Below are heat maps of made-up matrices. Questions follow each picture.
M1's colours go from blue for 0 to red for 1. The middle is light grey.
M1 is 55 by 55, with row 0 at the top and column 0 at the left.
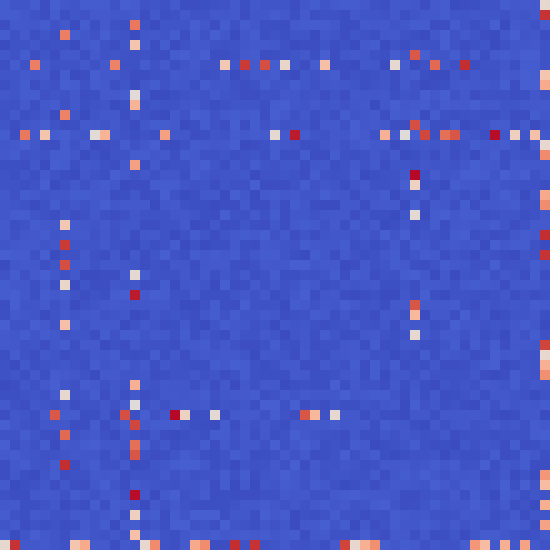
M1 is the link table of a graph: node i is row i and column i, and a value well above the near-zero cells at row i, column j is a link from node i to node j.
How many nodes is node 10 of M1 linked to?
1
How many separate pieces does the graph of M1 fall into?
4
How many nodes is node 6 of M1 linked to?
10
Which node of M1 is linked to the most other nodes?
node 54
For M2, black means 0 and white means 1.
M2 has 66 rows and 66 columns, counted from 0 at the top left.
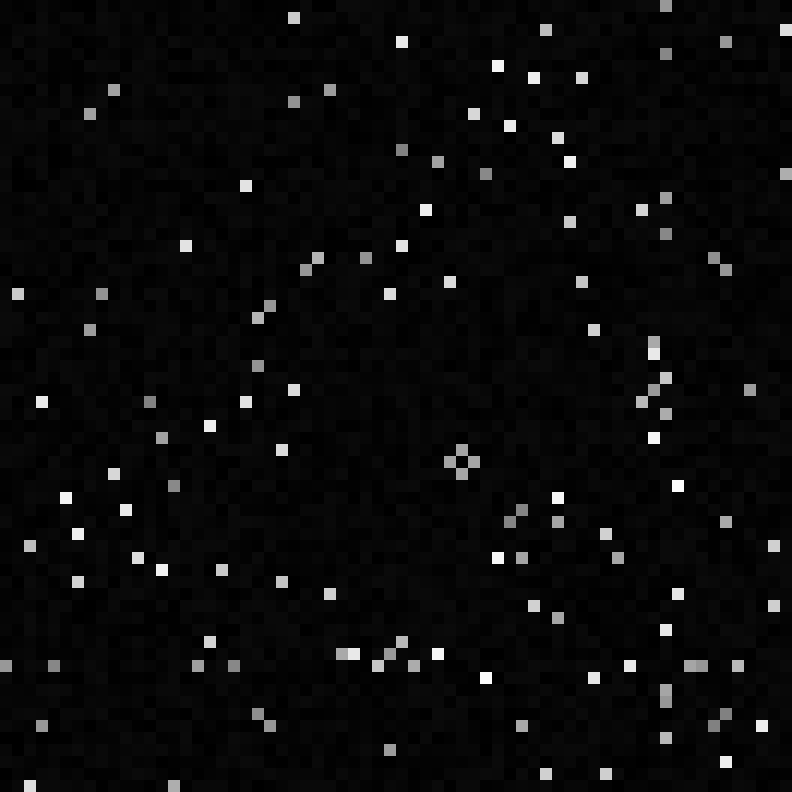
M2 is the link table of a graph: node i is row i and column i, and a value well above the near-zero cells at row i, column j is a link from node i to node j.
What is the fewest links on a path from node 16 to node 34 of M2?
2
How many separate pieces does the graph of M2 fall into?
4
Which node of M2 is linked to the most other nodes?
node 55
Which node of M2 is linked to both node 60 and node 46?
node 43
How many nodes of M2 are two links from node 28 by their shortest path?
3
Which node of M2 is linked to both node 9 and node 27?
node 7
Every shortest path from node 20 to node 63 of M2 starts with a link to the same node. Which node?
node 33
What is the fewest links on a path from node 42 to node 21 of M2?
4
